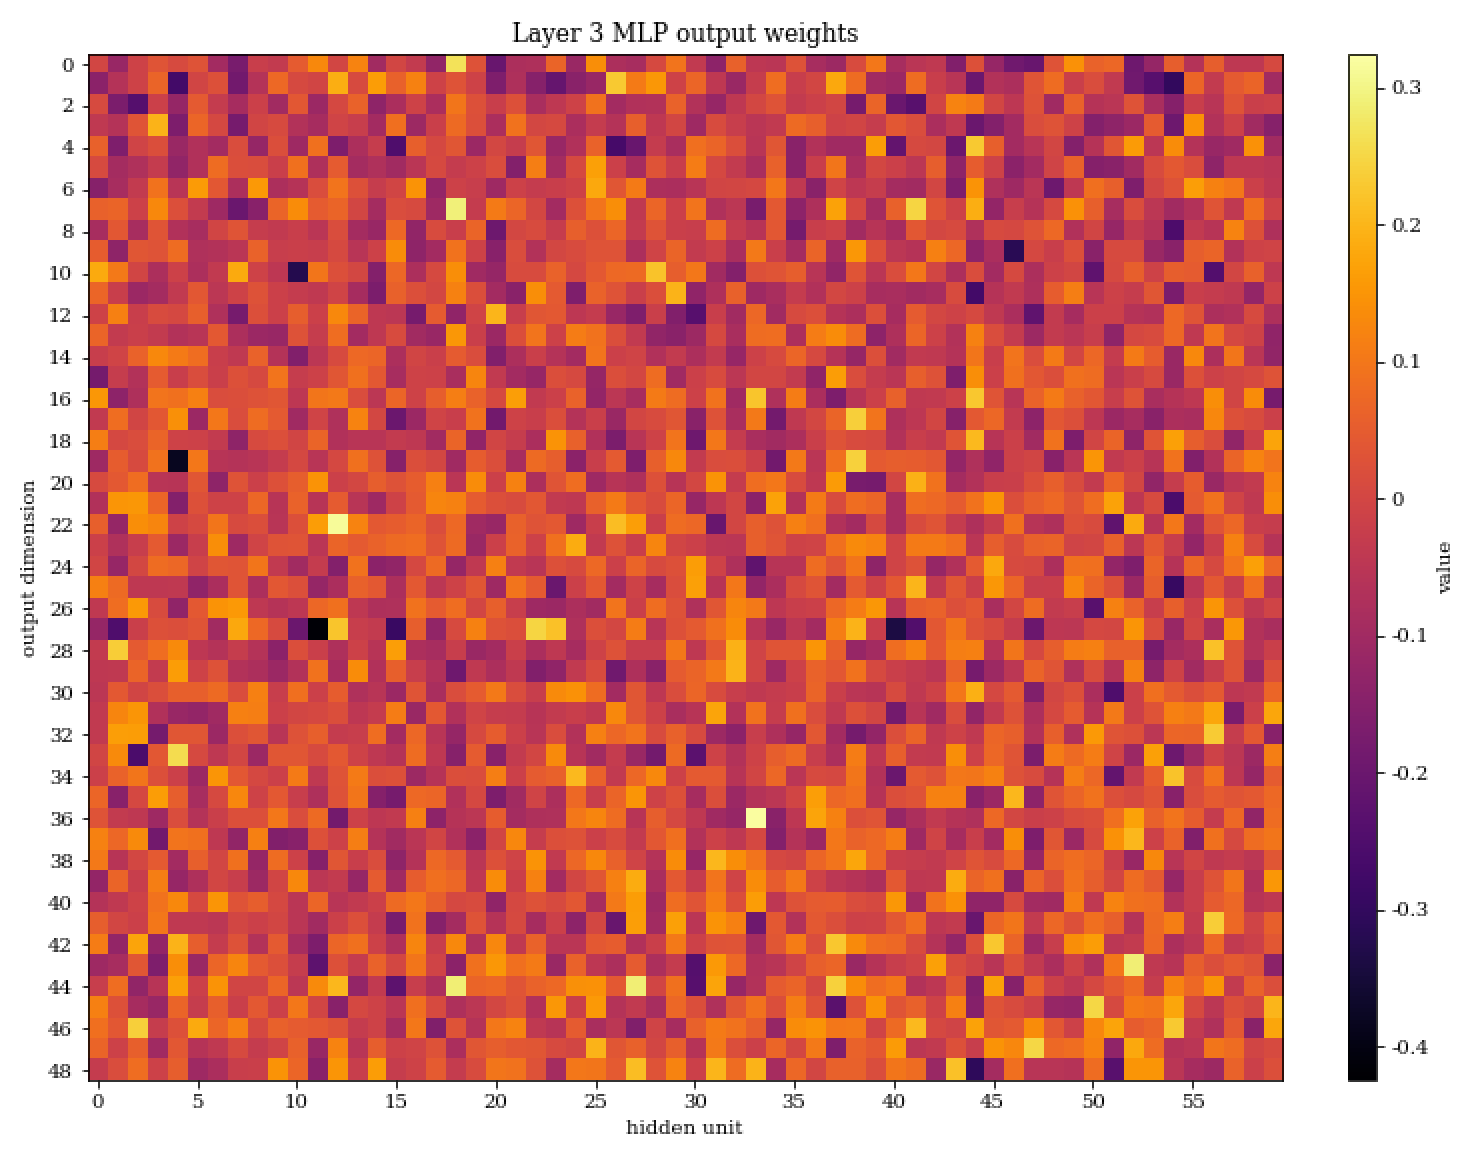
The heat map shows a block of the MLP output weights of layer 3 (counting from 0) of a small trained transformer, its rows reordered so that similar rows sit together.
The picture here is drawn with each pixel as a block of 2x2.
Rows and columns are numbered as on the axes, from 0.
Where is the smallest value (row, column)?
27, 11
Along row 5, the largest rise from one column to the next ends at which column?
22
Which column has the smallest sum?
15
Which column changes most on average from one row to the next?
44
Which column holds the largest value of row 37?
52
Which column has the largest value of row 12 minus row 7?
33
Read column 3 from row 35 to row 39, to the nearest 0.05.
0.15 -0.1 -0.2 0.05 0.1
